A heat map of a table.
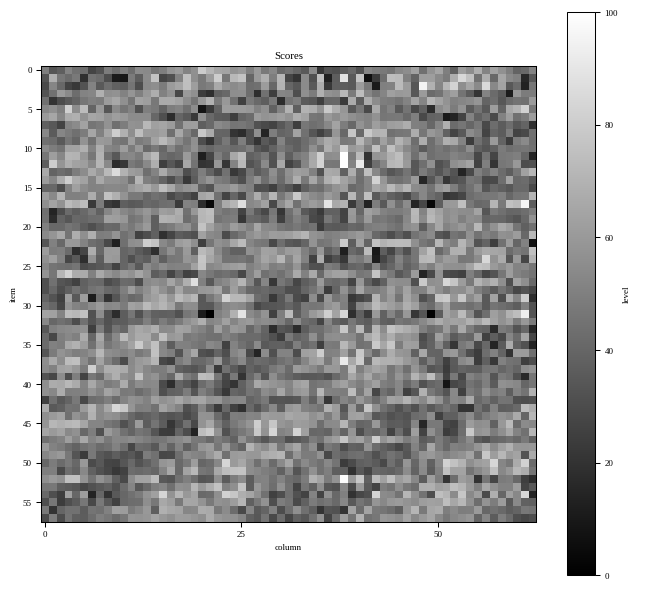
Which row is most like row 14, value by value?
26
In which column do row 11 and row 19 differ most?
38
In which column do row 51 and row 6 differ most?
51
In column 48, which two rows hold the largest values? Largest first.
2, 27
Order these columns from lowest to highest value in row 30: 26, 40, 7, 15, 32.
32, 26, 40, 7, 15
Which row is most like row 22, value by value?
33
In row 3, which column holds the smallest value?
59
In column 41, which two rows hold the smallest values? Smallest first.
1, 17
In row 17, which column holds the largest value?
61
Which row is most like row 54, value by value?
29
